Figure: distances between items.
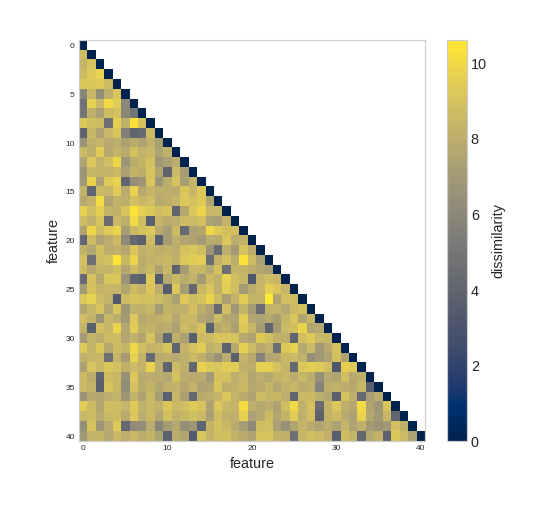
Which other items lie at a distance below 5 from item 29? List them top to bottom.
1, 15, 22
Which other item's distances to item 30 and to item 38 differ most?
33
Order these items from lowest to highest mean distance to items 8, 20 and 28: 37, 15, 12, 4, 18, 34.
18, 37, 34, 15, 12, 4
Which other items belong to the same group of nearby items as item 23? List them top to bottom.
11, 17, 31
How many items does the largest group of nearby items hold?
7
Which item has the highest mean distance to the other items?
4
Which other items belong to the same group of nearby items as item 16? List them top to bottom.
21, 27
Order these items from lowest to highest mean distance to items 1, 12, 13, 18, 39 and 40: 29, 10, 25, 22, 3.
10, 25, 29, 3, 22
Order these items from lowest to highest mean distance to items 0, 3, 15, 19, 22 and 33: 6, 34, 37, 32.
32, 34, 6, 37
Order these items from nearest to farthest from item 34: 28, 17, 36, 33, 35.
35, 28, 36, 33, 17
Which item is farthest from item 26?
22
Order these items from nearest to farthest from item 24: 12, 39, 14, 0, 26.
0, 39, 14, 12, 26
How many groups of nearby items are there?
11
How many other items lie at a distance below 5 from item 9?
5
